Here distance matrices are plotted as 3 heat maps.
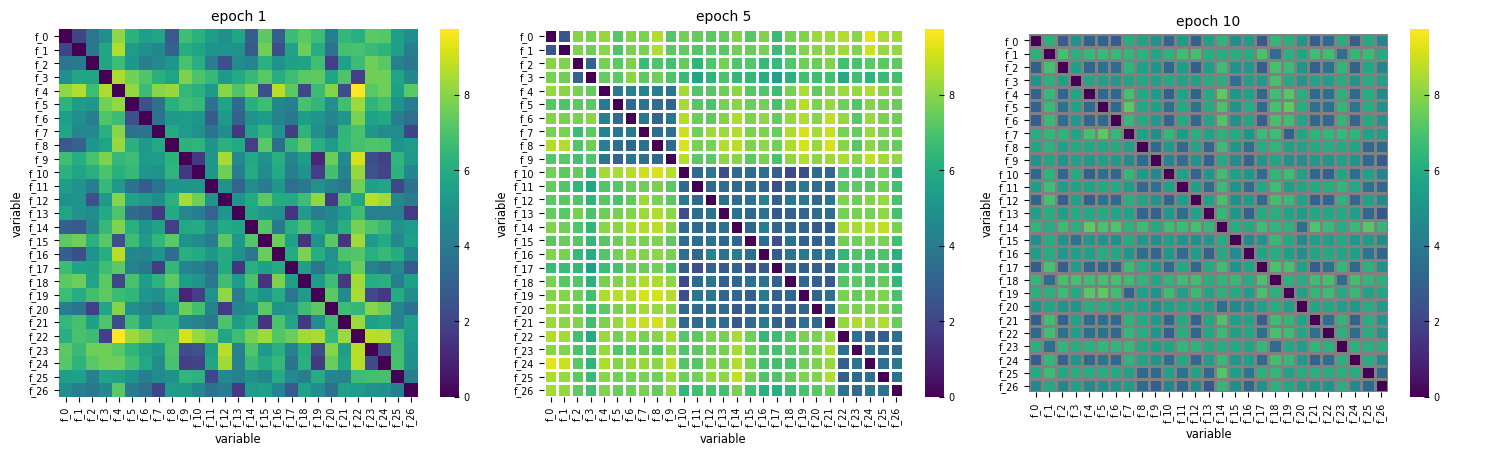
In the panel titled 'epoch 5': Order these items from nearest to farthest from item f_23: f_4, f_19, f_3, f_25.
f_25, f_3, f_19, f_4
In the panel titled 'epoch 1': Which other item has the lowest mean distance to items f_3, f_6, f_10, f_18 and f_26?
f_13
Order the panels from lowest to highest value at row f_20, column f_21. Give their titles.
epoch 5, epoch 10, epoch 1
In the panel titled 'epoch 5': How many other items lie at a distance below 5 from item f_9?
5
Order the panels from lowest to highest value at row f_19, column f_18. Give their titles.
epoch 5, epoch 1, epoch 10
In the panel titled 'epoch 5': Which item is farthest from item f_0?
f_24
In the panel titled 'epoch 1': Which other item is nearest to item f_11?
f_25
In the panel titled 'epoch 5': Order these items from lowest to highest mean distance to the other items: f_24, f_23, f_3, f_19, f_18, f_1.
f_18, f_19, f_3, f_23, f_24, f_1
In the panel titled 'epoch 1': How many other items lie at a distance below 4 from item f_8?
4
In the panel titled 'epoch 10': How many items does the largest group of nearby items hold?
11
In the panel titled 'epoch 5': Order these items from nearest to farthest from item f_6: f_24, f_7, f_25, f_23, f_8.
f_8, f_7, f_23, f_25, f_24
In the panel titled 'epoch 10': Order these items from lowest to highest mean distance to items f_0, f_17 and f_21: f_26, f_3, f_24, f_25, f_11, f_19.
f_24, f_26, f_3, f_11, f_25, f_19
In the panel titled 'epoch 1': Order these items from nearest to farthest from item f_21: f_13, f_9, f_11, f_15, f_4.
f_15, f_4, f_11, f_9, f_13
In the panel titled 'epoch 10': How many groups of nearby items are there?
6
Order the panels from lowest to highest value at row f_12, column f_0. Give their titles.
epoch 10, epoch 1, epoch 5
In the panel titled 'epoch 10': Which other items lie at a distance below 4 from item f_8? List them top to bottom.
f_9, f_11, f_13, f_16, f_25, f_26
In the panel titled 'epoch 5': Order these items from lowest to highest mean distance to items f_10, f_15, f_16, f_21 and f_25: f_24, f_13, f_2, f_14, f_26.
f_13, f_14, f_26, f_24, f_2
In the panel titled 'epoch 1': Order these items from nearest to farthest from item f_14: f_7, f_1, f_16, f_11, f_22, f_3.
f_1, f_16, f_11, f_7, f_3, f_22
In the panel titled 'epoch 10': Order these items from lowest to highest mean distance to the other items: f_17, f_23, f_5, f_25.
f_17, f_5, f_25, f_23
